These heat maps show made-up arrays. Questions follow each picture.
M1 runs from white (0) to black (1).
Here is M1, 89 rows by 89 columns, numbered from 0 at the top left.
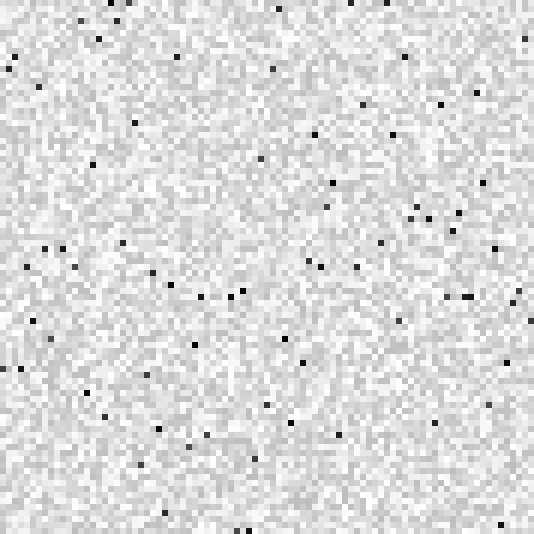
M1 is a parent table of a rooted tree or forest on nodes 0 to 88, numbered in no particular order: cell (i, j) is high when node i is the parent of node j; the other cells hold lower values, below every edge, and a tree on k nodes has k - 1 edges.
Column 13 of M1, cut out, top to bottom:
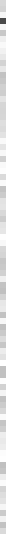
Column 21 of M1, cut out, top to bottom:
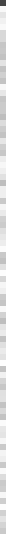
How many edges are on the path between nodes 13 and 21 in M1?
4
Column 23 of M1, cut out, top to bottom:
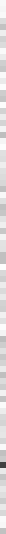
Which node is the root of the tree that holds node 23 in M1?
49
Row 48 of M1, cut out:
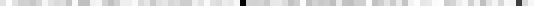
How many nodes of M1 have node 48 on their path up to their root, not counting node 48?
12
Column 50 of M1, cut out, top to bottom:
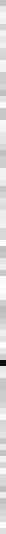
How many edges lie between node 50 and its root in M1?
6
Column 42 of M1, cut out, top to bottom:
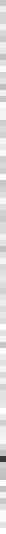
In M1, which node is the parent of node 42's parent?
35
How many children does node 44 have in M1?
4
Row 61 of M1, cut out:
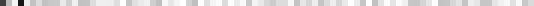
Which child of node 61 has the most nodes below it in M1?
0
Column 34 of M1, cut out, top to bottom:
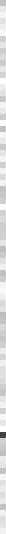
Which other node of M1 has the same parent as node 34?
56
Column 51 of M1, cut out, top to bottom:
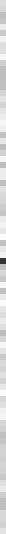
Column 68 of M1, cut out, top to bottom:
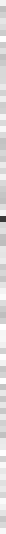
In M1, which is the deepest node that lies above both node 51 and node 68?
36
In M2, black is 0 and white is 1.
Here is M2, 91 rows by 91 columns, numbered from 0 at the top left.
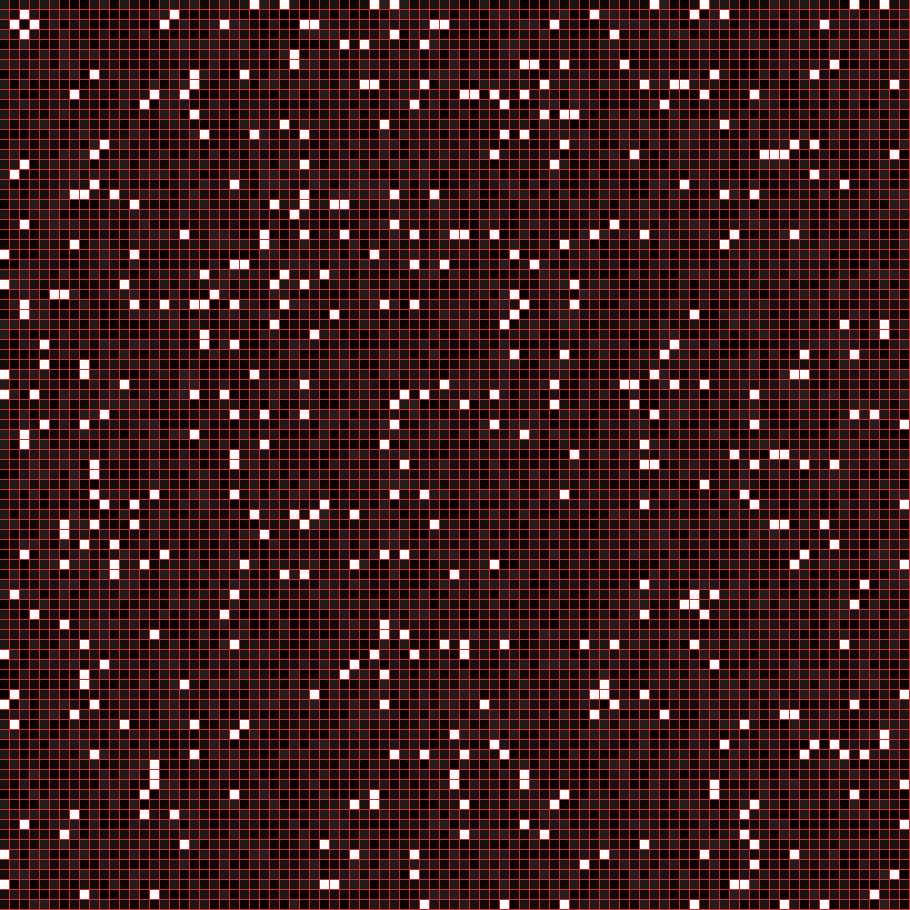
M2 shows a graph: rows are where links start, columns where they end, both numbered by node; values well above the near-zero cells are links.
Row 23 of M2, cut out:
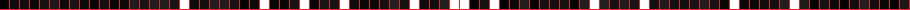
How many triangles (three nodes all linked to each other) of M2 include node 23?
4
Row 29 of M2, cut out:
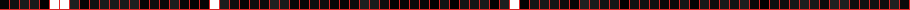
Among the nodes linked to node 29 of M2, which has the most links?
node 6
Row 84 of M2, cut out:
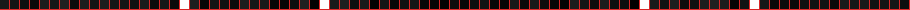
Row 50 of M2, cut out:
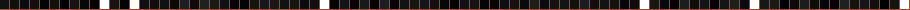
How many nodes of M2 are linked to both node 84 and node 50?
3
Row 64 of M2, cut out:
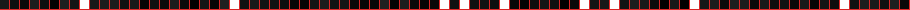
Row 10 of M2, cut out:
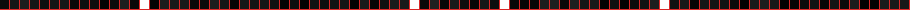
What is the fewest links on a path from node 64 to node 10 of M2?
2
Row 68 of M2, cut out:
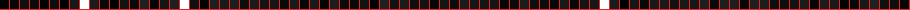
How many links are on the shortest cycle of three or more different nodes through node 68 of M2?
5
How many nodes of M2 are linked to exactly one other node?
5
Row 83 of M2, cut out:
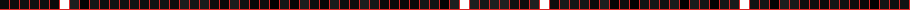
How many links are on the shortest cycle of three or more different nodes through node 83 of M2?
5
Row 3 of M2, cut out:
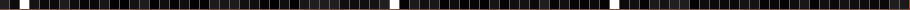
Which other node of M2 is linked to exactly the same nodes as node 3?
node 22
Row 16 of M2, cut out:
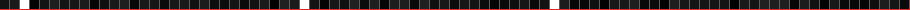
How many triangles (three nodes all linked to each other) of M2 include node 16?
2
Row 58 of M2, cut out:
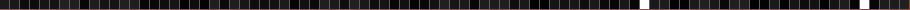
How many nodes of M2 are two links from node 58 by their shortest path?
9
